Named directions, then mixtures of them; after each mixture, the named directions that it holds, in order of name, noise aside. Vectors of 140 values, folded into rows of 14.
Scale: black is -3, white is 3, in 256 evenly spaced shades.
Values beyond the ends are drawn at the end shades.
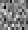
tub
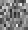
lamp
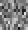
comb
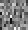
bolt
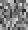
comb, lamp.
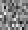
lamp, tub.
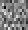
tub.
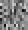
bolt, comb, lamp.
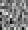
bolt, tub.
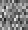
lamp, tub.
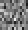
bolt, tub.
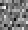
comb, tub.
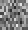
lamp, tub.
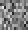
bolt, comb, tub.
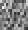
comb, lamp, tub.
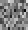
comb, lamp.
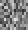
bolt, comb, lamp.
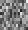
lamp.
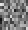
bolt, comb.
